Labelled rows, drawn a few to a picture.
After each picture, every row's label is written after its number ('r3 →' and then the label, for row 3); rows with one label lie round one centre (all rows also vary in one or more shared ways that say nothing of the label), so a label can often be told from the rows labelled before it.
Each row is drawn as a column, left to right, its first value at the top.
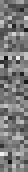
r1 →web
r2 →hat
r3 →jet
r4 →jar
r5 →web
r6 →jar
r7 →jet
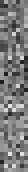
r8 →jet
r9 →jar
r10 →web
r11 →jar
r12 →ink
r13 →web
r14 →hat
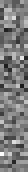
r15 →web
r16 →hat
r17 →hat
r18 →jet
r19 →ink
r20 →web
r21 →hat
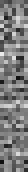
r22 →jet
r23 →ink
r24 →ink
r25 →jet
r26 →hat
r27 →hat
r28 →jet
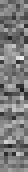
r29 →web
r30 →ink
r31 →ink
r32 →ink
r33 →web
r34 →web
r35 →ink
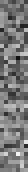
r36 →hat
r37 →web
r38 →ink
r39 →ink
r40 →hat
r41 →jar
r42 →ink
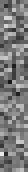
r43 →web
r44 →jet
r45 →jet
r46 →hat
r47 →ink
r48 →ink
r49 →hat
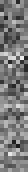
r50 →jar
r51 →ink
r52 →web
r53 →web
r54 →ink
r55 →web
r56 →hat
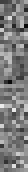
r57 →ink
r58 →jet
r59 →jet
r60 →jar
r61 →hat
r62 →hat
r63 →jar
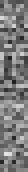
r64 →jet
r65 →hat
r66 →hat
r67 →jet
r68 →ink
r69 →ink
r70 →hat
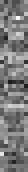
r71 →web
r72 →ink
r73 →jet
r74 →jet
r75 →jet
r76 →jet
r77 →web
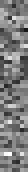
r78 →hat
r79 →web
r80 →web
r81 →jet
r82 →jet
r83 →hat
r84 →hat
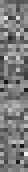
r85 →hat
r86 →jet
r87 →ink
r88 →ink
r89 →jet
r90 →ink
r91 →hat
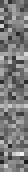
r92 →jet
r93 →jar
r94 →ink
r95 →hat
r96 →web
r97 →web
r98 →jet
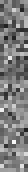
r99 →jar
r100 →ink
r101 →web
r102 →ink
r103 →hat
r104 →jar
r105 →hat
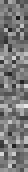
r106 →web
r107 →ink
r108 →jar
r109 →web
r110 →ink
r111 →jet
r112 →ink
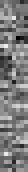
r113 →hat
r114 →hat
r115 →hat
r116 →jet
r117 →ink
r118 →ink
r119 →ink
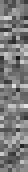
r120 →hat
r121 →jet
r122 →jet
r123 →ink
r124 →hat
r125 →ink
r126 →ink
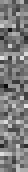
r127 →web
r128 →web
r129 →hat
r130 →jet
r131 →jar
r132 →web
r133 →ink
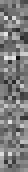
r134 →jar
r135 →jet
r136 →web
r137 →jet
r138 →hat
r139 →ink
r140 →ink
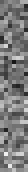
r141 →ink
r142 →hat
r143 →jar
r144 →web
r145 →web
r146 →web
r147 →jar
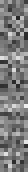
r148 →web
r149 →web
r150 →jar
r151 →jet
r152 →web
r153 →jet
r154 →ink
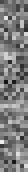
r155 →ink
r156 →jet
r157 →web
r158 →jet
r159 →jar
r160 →hat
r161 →jar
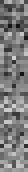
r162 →ink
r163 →jar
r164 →jar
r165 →web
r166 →jar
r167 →jar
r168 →ink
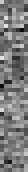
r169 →web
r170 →jet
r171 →jet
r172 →hat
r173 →hat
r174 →hat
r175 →jar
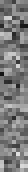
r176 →jar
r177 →jet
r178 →jet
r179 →ink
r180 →web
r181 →jar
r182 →jar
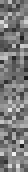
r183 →web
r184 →jet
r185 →jar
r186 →hat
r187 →jar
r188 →ink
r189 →hat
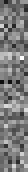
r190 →jet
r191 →ink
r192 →jet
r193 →jar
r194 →jet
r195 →web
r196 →jar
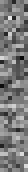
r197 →web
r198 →web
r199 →jet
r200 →ink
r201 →hat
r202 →hat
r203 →jar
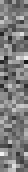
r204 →web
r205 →hat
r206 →ink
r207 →jar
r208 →jet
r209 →jet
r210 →web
